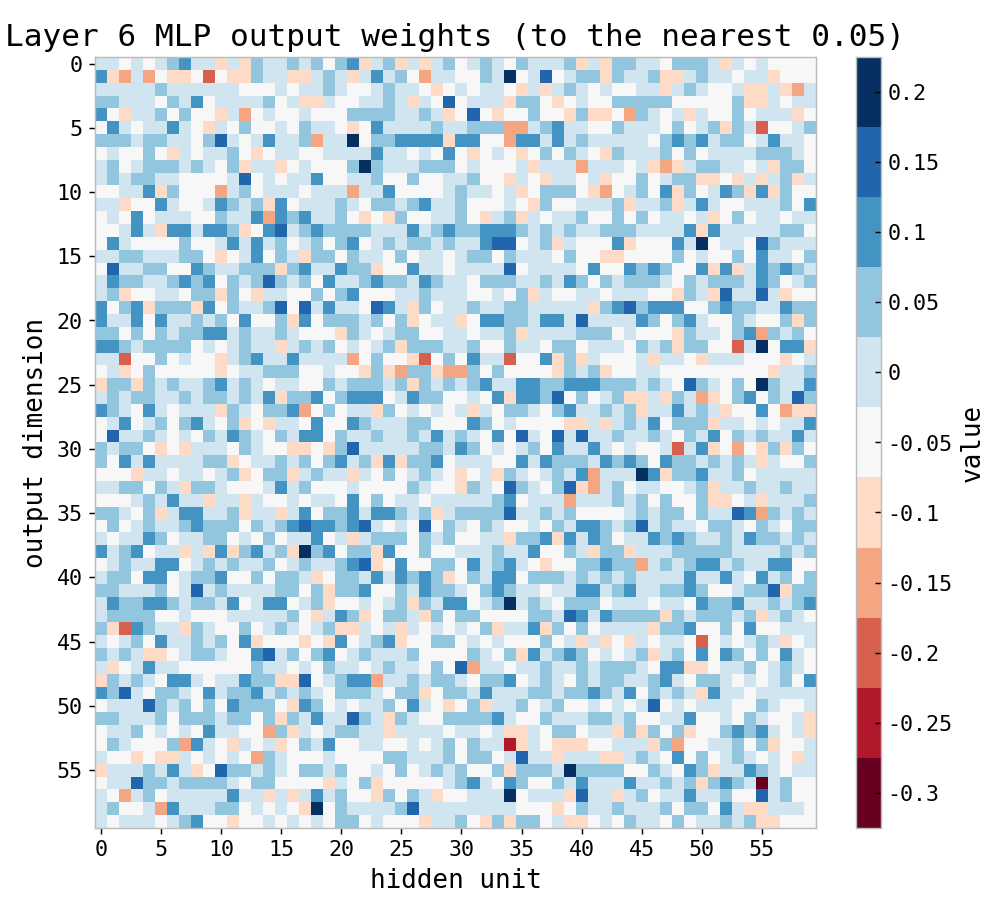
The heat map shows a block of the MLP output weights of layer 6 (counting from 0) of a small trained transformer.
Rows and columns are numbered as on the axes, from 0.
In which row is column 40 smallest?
8
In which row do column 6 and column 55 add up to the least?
56
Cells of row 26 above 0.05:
12
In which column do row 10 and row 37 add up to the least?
21
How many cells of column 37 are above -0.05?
38
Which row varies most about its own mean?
1
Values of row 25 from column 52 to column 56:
-0.05 0.05 -0.05 0.2 0.05
